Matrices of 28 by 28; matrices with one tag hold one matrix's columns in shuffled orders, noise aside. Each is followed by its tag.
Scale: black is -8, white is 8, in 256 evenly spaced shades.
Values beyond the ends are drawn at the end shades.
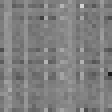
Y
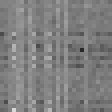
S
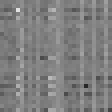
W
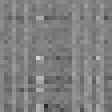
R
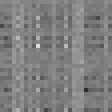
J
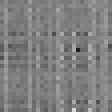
S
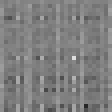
R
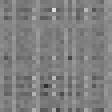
W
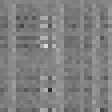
J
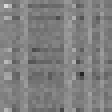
Y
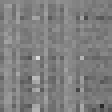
R
